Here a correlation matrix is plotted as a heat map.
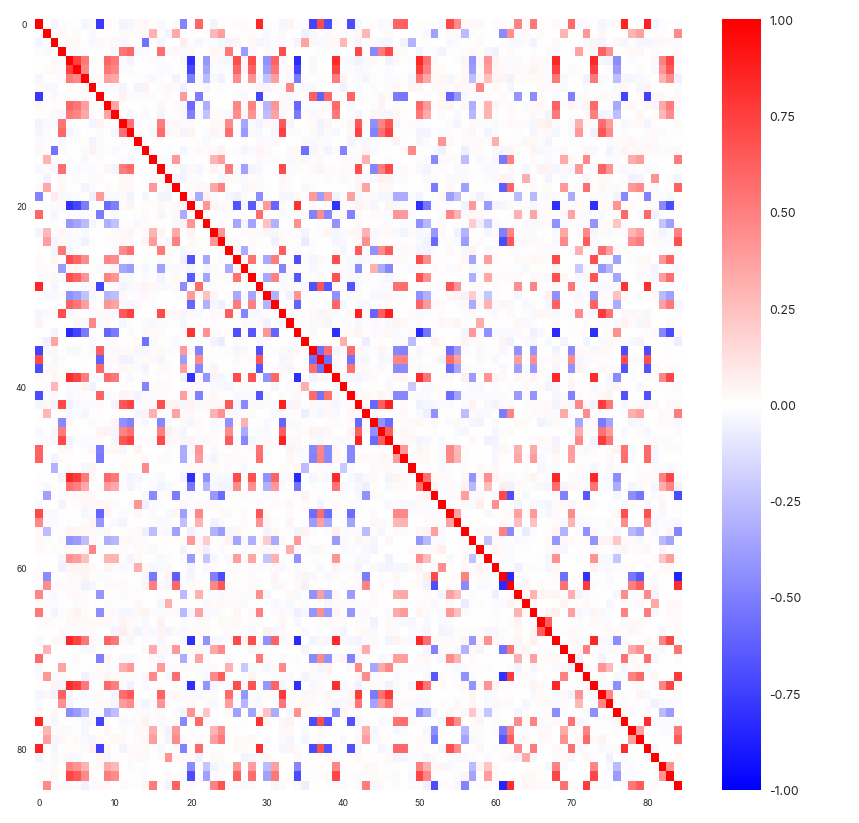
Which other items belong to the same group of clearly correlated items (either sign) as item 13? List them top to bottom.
53, 60
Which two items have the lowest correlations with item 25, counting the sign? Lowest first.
44, 27
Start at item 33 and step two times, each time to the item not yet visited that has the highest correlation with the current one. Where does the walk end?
58
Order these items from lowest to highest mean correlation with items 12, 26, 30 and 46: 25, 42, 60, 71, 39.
60, 39, 71, 25, 42
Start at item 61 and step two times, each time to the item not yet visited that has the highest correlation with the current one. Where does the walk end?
56
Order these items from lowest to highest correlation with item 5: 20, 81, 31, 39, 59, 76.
20, 76, 81, 59, 31, 39
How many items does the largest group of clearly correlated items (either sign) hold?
22
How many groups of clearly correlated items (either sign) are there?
9
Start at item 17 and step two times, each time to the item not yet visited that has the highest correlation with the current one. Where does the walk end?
64
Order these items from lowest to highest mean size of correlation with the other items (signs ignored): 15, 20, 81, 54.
81, 15, 54, 20
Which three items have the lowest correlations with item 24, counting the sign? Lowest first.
61, 52, 56
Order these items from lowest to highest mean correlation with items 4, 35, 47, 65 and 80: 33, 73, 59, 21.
33, 59, 73, 21
